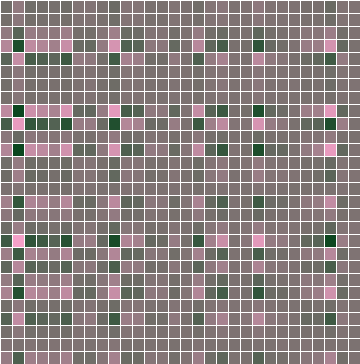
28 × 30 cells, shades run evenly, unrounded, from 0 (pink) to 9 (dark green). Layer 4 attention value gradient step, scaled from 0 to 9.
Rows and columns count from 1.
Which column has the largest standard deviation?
2
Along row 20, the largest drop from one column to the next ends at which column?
3
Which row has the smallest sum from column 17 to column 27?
19
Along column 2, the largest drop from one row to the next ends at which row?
10
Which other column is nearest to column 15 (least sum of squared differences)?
23
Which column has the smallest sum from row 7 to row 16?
28
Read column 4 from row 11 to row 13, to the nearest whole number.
4 2 5
